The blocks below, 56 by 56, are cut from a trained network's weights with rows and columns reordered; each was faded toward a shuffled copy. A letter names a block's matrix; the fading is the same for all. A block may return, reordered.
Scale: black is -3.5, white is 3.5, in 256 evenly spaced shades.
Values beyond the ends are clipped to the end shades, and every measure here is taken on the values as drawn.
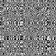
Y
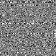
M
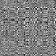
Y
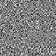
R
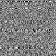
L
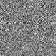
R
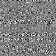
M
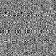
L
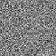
R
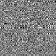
L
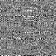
L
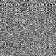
L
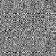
L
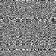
L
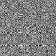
L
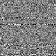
L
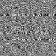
L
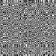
Y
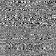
M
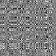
Y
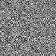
R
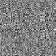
L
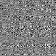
M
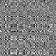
Y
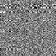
L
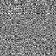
R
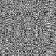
R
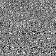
M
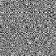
R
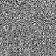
R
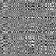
Y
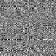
L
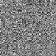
R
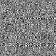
L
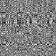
L
